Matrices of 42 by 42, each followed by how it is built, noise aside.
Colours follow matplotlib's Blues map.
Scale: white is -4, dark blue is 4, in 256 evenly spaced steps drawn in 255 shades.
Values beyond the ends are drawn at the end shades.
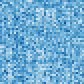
blocks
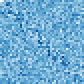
banded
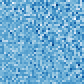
upper triangular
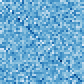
diagonal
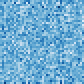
low rank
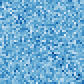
banded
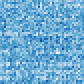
blocks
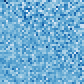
upper triangular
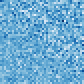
upper triangular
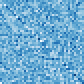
diagonal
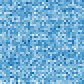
blocks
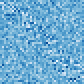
banded
